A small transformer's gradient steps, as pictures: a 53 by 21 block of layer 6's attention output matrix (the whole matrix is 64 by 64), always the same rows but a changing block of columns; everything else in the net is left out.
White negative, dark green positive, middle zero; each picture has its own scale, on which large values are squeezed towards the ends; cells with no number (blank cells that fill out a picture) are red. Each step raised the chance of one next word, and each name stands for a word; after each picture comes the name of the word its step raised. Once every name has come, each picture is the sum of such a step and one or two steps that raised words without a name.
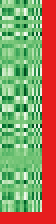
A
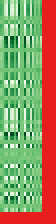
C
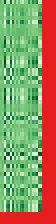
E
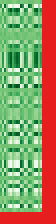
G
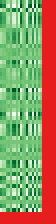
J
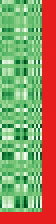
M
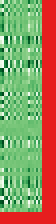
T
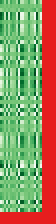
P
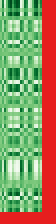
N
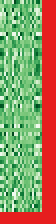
A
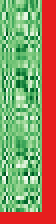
P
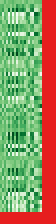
P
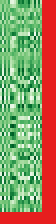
A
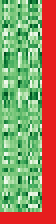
G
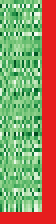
G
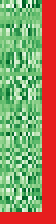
G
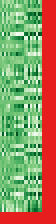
A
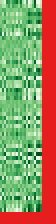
E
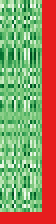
G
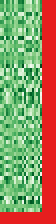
T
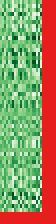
T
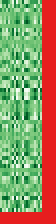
J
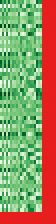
G
